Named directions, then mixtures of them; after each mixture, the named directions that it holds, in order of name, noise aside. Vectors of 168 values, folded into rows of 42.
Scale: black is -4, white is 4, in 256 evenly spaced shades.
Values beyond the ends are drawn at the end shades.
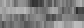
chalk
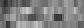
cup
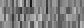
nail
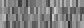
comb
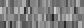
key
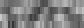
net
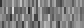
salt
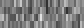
nail, net, salt.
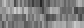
chalk.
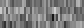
chalk, key.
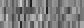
nail.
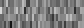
key.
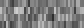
key, net.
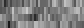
cup, net, salt.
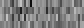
nail.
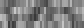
net.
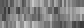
chalk, comb, cup.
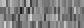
cup, key, nail.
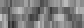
net.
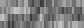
chalk, net.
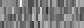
chalk, nail, salt.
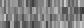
chalk, comb, salt.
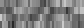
net.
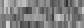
comb, cup, key.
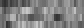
cup.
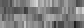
chalk.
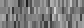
comb.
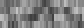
net.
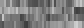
chalk.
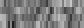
comb, net.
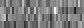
comb, key.
